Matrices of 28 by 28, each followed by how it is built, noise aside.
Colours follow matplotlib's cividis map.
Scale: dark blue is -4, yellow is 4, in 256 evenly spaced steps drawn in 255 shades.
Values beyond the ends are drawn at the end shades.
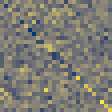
diagonal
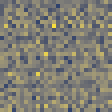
repeating columns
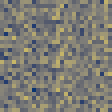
repeating rows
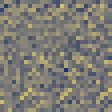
repeating columns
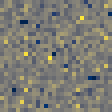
sparse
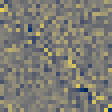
banded
